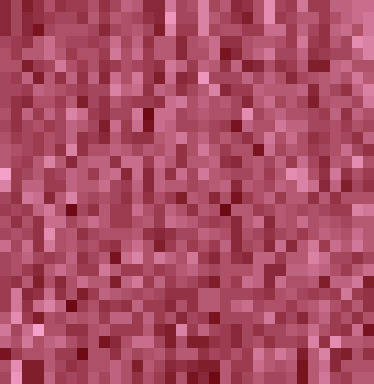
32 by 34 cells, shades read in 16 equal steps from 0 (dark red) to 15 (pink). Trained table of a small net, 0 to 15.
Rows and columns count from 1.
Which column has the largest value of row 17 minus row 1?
3
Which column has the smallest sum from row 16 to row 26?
22
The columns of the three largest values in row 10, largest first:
23, 7, 13
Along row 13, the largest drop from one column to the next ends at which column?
8
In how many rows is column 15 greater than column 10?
12
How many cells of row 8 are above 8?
10
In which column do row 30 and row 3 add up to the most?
26
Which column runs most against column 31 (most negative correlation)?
30
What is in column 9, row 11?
6
